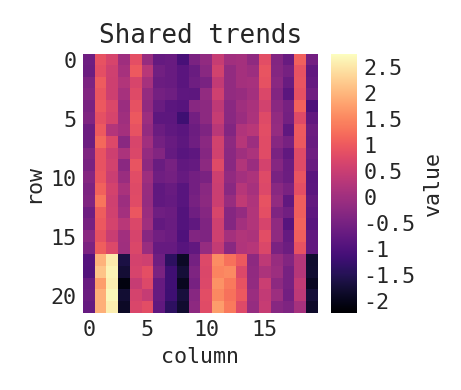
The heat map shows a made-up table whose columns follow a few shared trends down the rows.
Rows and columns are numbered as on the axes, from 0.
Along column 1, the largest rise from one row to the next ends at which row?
17
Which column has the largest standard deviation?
2
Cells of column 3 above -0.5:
17
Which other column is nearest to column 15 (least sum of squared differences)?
4
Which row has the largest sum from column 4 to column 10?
18
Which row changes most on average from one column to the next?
19
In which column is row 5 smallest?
8
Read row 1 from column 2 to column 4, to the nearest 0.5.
0.5 0 1
